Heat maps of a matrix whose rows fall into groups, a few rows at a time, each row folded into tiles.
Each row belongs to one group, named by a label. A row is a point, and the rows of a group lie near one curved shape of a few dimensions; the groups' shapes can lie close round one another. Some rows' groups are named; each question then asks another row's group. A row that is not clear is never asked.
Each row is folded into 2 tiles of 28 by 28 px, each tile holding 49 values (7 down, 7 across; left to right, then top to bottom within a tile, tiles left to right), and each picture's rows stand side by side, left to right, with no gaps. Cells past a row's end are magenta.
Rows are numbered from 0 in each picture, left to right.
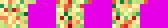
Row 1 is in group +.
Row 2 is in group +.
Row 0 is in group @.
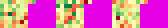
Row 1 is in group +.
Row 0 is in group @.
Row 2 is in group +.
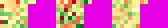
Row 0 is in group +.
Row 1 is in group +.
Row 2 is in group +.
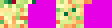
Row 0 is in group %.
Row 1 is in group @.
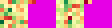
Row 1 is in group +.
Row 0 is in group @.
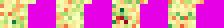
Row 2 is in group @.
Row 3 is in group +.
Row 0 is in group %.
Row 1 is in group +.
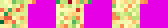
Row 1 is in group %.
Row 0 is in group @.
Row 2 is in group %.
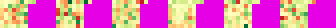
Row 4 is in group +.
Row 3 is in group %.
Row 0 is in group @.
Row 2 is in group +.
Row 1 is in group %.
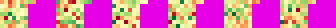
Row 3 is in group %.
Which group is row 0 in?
+
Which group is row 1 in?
+
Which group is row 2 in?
@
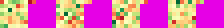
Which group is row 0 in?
+
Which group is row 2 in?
@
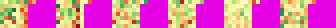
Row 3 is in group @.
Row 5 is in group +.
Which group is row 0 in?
@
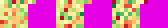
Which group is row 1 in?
+
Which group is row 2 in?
+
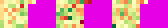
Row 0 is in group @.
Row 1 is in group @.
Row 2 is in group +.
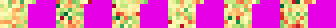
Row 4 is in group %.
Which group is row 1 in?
+
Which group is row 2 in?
%
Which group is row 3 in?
@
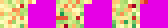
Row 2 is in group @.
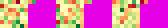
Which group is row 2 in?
+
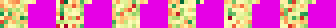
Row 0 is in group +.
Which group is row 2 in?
@
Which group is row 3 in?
%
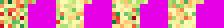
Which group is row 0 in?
+
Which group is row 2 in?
%
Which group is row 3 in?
+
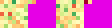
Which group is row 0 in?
%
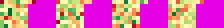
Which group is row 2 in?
%
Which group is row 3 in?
@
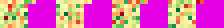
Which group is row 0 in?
+
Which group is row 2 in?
%
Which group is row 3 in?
+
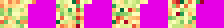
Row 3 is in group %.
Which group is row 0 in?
+
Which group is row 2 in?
@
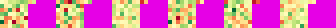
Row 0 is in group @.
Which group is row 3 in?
@
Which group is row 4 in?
+
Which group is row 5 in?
+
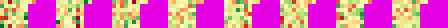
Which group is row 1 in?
%
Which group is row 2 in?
%
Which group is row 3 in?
@
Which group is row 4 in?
%
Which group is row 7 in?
@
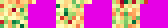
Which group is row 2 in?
%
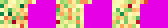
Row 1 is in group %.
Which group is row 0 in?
@
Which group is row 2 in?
@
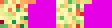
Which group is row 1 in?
%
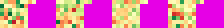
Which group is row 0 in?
@
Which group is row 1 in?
@
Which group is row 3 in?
%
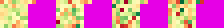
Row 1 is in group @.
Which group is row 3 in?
%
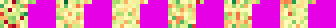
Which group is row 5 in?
%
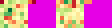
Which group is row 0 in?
+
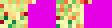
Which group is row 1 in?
+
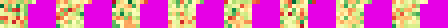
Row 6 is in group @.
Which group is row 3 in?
@
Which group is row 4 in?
+
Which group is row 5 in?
%
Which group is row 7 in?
@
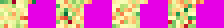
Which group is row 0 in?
%
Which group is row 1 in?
@
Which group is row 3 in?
@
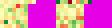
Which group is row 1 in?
%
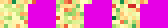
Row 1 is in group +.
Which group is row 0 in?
%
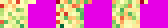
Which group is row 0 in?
+
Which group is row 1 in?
%
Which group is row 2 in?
+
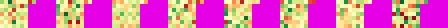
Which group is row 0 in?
+
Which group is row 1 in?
@
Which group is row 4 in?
+
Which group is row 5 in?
+
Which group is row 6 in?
+
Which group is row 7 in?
+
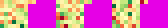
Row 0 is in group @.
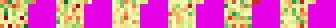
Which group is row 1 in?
@
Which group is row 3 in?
@
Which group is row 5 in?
%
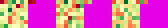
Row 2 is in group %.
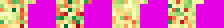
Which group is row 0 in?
%
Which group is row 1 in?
%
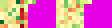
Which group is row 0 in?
%
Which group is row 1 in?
@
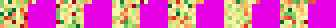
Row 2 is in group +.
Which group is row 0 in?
@
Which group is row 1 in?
+
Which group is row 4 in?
%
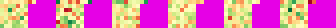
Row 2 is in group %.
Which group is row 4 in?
+
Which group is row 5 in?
+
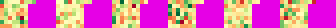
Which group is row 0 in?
%
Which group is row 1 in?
@
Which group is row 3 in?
@
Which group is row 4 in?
+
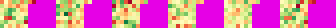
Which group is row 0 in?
@
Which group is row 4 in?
@
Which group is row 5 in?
@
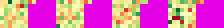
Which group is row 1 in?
+
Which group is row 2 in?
@
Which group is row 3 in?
@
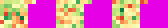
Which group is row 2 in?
+
